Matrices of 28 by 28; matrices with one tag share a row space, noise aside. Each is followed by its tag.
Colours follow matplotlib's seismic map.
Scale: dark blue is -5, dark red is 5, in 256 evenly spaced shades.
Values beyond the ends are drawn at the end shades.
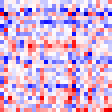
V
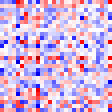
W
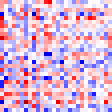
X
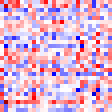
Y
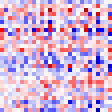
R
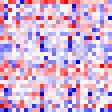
V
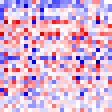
Y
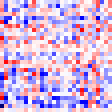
Y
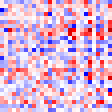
R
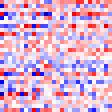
X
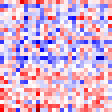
W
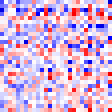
R
